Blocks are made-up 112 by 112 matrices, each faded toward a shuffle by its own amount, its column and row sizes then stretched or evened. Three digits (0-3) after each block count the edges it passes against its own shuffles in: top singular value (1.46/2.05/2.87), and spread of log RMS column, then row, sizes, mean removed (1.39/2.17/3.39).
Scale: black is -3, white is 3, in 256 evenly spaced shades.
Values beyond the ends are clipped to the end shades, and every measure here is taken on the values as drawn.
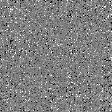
0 2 1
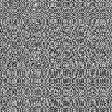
3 1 0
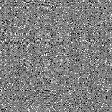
2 0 1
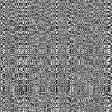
3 3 0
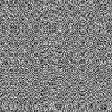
3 0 0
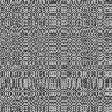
3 1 2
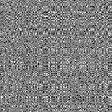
3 1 2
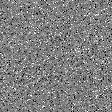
1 0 0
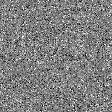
1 0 1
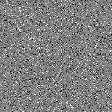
2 1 0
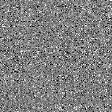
1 1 2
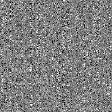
1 2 0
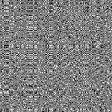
3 1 2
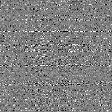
2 1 3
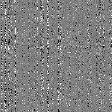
1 3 1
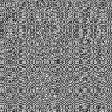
3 0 1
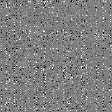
0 3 2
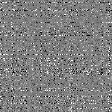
0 2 3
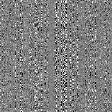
2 3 0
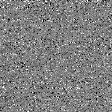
0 0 2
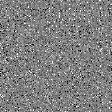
1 2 1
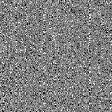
2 2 0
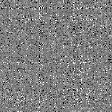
1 2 2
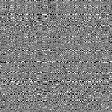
3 0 3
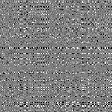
3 2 3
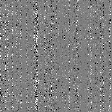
0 3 1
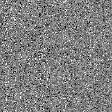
0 2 0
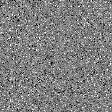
0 1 1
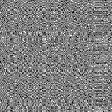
3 0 1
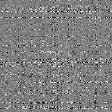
1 2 3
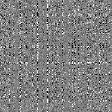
2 3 2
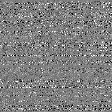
1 1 3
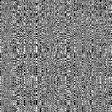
3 3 0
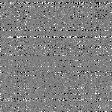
0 2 3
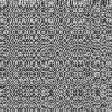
3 1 2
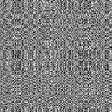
3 2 0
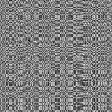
3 3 1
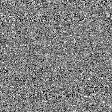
0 0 2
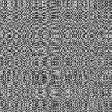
3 2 2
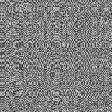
3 1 1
